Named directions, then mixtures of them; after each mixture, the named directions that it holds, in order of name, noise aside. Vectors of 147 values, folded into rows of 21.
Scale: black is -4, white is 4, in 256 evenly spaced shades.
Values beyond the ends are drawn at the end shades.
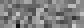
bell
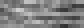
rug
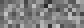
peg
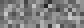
peg.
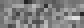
bell, peg, rug.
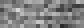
peg, rug.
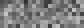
peg.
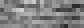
rug.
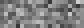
bell, peg, rug.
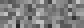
bell, peg, rug.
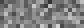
peg.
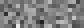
bell, peg.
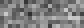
peg, rug.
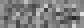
bell, peg.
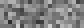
bell, peg, rug.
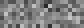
peg.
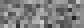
bell, peg, rug.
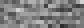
peg, rug.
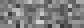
bell, peg, rug.
